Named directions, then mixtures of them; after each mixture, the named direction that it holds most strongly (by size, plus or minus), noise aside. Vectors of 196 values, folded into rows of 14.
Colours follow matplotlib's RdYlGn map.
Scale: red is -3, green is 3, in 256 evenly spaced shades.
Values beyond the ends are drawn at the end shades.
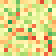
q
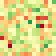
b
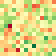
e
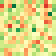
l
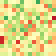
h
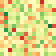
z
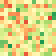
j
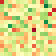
l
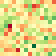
e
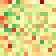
z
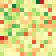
h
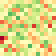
h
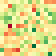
e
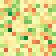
q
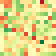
z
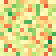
q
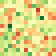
e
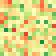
z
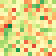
e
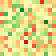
z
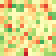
l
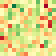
b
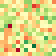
e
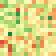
j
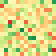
q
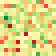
h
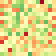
z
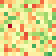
e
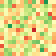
l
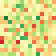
h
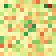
h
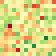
e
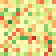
q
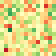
l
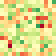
b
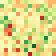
e
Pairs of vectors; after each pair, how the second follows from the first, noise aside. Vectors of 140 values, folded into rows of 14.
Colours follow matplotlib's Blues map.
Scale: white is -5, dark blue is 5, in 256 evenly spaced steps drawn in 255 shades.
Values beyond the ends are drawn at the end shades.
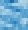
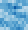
wrapped around.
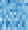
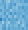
negated, shrunk.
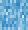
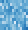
wrapped around.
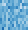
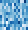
reversed, scaled up.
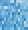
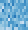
reversed.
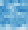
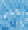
wrapped around, partly zeroed.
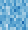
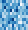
reversed, scaled up.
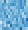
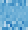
partly zeroed.
